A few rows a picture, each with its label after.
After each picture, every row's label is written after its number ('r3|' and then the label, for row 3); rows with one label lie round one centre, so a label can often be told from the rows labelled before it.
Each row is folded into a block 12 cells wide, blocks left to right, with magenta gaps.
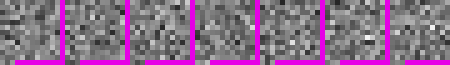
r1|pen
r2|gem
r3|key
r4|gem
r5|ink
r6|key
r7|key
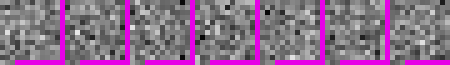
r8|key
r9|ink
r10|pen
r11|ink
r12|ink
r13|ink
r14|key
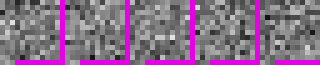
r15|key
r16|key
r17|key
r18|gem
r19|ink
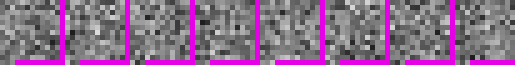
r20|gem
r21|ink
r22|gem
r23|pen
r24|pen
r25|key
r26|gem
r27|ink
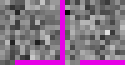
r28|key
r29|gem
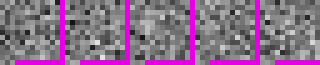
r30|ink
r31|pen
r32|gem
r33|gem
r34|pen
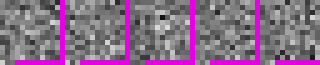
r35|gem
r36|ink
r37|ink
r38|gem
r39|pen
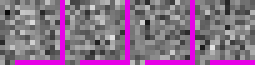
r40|ink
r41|key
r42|ink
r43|pen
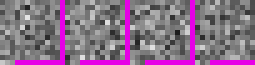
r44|gem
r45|gem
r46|gem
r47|ink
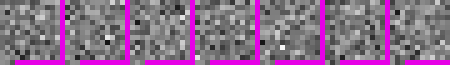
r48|key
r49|key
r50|pen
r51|key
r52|key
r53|ink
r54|ink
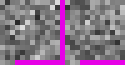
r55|ink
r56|key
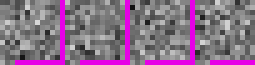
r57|key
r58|key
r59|ink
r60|ink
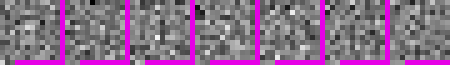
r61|ink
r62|pen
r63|key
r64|ink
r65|gem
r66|gem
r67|key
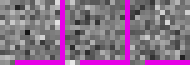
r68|key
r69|pen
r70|key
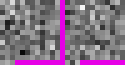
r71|pen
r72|gem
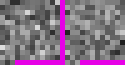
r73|ink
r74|gem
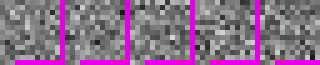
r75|pen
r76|gem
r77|key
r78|pen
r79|pen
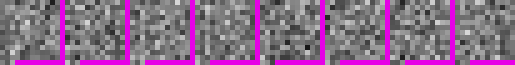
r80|pen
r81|gem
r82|ink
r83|ink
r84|key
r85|key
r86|key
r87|gem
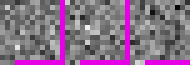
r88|pen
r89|ink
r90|gem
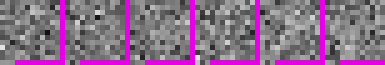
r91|gem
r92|ink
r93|pen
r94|ink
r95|pen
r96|gem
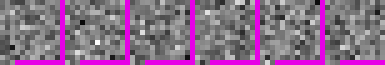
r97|ink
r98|ink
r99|ink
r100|key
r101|gem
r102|pen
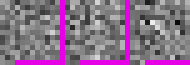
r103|ink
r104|ink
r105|ink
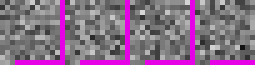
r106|key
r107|gem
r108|key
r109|pen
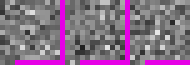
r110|ink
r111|key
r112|pen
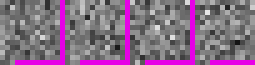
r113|key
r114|gem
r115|key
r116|key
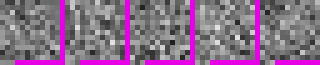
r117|key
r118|ink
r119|key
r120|gem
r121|key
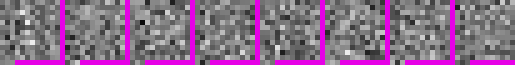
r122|pen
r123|pen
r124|pen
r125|ink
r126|pen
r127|gem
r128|ink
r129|ink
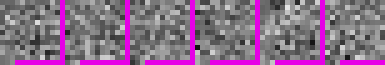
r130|gem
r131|gem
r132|gem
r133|pen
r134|key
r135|pen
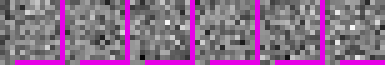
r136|ink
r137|gem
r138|key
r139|key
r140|key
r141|ink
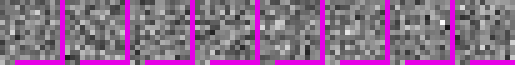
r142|ink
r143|gem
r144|ink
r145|pen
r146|gem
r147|ink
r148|ink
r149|ink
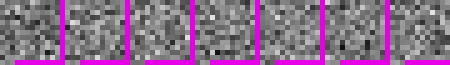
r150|gem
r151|ink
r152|gem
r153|pen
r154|pen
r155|key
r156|gem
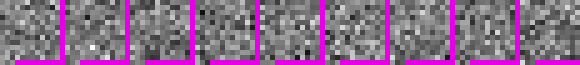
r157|gem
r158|gem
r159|key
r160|ink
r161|gem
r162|ink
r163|key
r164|ink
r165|ink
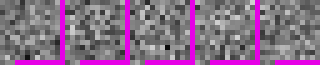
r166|key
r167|key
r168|gem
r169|key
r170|gem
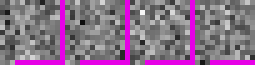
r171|pen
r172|ink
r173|gem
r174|ink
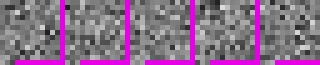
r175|key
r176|ink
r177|ink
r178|key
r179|gem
